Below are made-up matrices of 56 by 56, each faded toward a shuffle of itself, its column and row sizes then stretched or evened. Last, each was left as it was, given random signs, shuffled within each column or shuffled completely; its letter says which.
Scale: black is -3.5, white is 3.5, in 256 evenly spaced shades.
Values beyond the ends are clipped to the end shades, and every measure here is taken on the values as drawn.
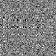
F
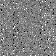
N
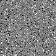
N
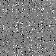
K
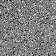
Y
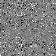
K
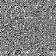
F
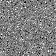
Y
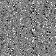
N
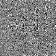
K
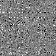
K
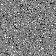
Y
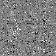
K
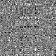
F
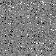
K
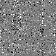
K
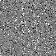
N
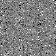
N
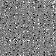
K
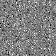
N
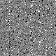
N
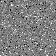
Y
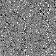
N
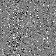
N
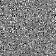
K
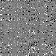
F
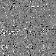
K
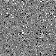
K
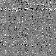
K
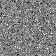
Y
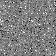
Y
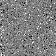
N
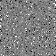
N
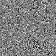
N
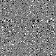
K
